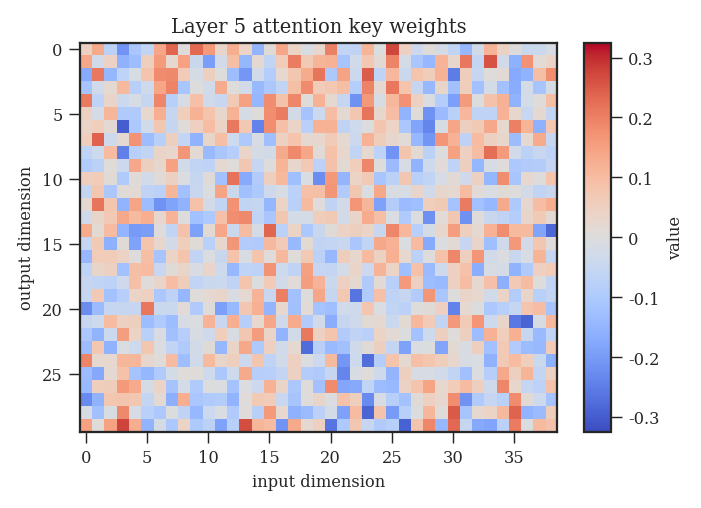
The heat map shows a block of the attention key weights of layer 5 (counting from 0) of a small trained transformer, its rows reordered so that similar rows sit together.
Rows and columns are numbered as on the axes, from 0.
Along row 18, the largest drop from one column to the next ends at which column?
34
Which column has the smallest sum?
21
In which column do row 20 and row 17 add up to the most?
5
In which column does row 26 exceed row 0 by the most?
3
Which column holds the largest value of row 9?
23
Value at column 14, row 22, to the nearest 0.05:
0.15
